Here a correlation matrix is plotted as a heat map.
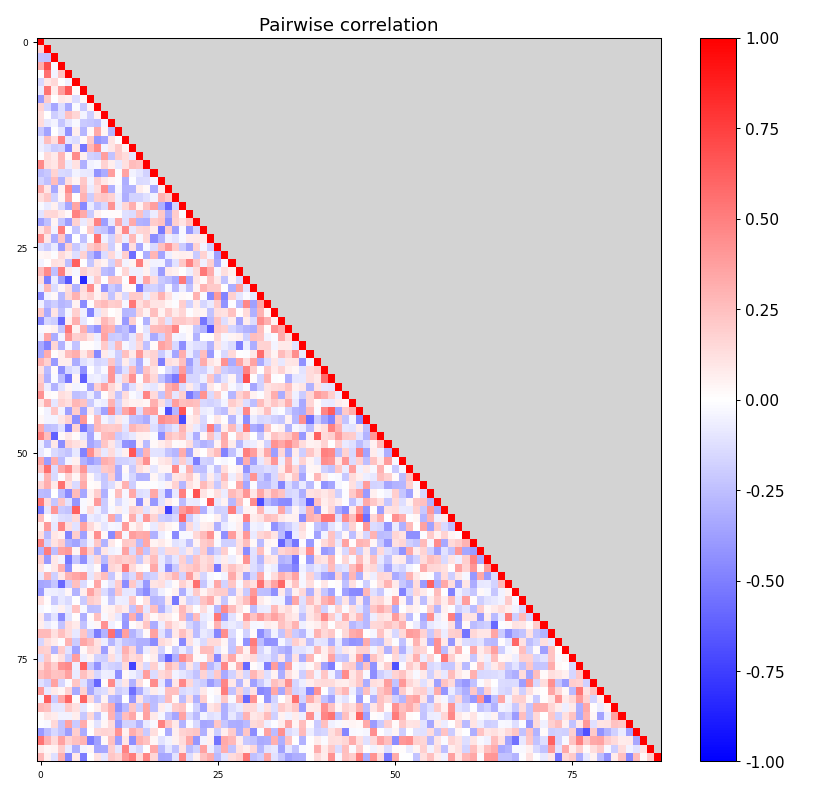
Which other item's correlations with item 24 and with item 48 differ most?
35
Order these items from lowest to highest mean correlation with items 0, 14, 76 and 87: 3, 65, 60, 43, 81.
81, 65, 60, 43, 3
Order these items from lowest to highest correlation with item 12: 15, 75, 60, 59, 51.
51, 60, 15, 75, 59
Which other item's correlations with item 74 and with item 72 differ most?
78
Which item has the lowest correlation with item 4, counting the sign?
29
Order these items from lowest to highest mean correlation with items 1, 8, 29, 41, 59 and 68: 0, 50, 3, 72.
72, 3, 0, 50
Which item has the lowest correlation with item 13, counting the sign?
76
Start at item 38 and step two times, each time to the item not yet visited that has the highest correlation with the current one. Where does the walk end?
66
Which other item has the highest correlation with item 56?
24
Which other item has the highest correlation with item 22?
55
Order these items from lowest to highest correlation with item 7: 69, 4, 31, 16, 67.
69, 16, 4, 31, 67
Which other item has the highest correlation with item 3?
1
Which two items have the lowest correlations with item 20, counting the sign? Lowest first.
46, 18
